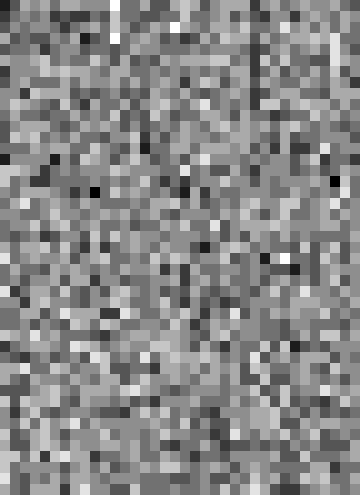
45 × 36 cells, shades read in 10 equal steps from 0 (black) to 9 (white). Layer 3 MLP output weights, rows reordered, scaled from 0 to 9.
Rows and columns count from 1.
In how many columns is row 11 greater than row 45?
12
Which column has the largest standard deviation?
1
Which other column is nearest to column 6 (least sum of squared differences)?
36
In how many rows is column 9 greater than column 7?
16
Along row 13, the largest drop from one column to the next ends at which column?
15
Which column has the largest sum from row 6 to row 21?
25
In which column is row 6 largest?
34
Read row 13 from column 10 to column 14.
4 3 5 5 7
